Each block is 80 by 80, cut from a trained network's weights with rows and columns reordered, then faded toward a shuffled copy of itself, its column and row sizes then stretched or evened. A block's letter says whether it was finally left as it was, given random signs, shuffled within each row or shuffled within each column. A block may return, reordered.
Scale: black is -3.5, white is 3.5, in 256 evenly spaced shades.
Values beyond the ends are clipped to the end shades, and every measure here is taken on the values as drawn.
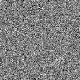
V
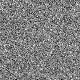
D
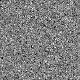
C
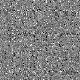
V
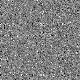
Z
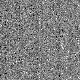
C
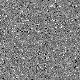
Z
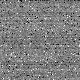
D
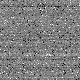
D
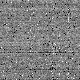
V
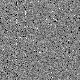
C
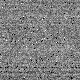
D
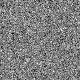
C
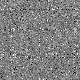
Z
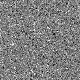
C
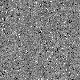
C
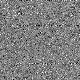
D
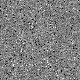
C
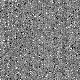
C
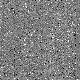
C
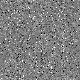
C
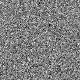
C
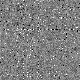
Z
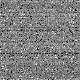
V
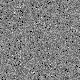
C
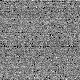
D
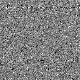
Z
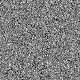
C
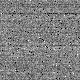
D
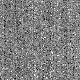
C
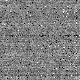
V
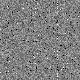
C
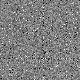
Z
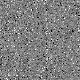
Z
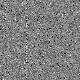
C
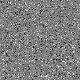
Z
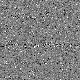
D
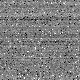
D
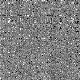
V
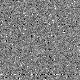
Z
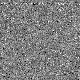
D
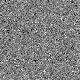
D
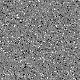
D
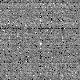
V
